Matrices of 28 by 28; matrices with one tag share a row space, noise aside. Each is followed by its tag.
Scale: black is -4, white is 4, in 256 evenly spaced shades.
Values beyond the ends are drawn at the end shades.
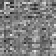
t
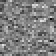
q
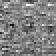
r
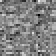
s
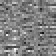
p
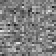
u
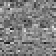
t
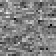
p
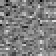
p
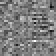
q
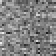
s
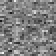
q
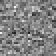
u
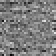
t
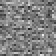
u
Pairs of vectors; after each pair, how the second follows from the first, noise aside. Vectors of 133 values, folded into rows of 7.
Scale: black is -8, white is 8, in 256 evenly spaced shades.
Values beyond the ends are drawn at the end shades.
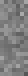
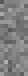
reversed.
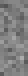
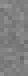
negated, shrunk.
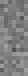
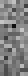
reversed, scaled up.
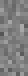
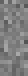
reversed.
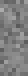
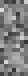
scaled up.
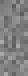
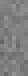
negated, shrunk.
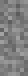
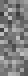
scaled up.
